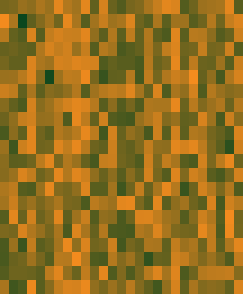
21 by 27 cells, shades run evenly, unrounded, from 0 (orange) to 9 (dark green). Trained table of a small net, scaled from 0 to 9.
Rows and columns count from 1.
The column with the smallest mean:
20
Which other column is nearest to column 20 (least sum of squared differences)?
7
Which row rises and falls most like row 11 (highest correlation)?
13
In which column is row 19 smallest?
9
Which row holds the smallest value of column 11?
5
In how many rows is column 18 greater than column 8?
12
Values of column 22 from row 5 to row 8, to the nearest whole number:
2 0 1 2
